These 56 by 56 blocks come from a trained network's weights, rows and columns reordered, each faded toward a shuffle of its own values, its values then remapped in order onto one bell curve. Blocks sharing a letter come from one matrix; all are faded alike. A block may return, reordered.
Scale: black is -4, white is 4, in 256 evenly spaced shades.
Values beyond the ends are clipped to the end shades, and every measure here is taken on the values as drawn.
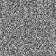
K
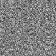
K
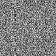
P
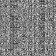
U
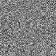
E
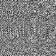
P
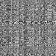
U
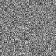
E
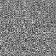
E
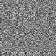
K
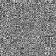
E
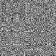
K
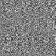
E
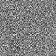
E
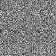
E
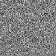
E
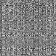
U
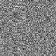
K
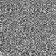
K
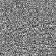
E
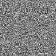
E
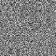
E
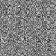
P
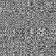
P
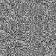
K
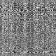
U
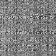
U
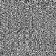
K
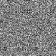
K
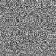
K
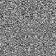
K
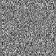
E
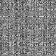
U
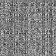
U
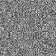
E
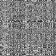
U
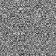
E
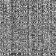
U
